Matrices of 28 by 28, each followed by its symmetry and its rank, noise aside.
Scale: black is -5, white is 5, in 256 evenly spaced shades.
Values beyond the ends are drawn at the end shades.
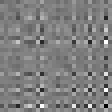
symmetric, rank one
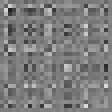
symmetric, rank two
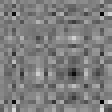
symmetric, rank two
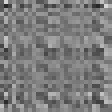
no symmetry, rank two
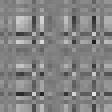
symmetric, rank one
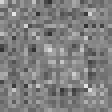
symmetric, rank three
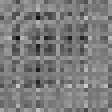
symmetric, rank two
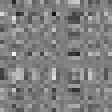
antisymmetric, rank two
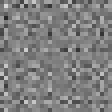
no symmetry, rank three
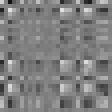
symmetric, rank one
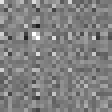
symmetric, rank three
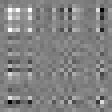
symmetric, rank one
